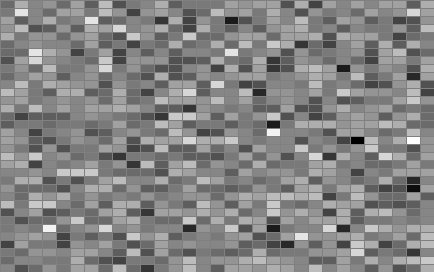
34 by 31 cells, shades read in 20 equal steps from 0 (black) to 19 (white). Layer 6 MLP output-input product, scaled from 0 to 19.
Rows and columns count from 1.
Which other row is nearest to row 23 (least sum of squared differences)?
4
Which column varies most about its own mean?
30
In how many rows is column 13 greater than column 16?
14
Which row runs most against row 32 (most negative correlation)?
18
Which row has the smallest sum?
24
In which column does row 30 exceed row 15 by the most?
12
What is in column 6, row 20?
8
